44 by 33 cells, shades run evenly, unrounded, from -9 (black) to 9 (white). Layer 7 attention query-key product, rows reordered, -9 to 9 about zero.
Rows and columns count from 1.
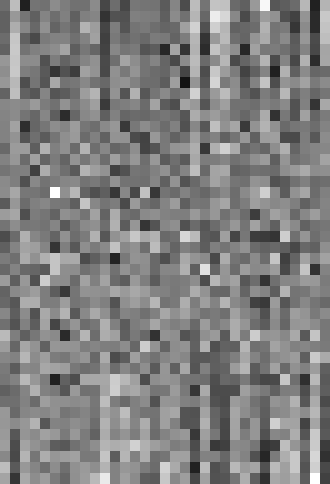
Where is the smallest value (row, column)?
8, 19
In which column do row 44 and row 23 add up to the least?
27
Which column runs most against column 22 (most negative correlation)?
25
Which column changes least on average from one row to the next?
33
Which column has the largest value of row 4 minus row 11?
7
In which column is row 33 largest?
32
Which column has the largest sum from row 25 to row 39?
11
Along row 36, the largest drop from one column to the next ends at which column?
22
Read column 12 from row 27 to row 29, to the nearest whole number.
3 -3 -2
